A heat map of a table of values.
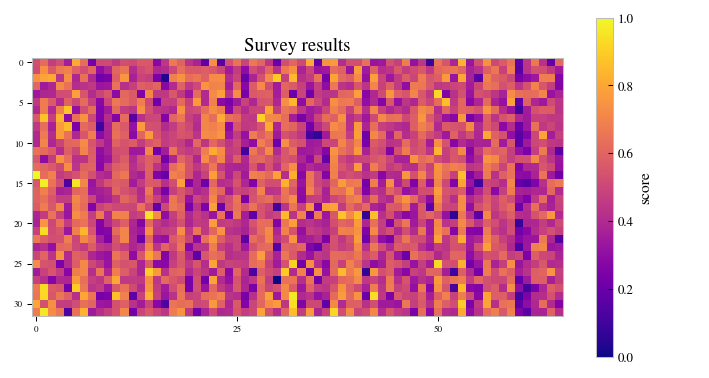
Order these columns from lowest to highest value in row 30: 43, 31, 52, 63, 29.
43, 31, 52, 63, 29
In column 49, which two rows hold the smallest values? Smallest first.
0, 18
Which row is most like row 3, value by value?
12
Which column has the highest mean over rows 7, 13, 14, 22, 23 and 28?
53
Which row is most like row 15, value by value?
28
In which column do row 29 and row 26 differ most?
32
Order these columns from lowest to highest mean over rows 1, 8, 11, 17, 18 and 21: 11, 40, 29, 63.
63, 11, 29, 40
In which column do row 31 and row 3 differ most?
1
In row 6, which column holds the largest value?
4
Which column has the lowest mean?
60
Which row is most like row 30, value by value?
14
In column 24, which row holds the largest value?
7
